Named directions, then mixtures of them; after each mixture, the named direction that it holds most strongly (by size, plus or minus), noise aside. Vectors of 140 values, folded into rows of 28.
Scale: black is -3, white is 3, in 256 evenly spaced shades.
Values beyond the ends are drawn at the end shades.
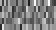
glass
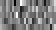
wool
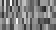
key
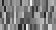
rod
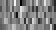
wool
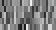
rod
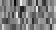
wool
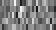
wool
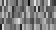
glass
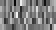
wool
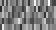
glass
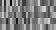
key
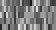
rod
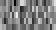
wool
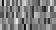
key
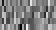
rod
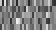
glass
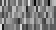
glass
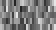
wool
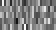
key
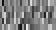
rod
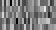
key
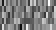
glass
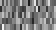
glass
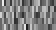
rod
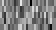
rod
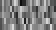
wool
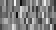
wool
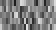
wool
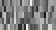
rod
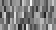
rod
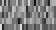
glass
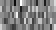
wool
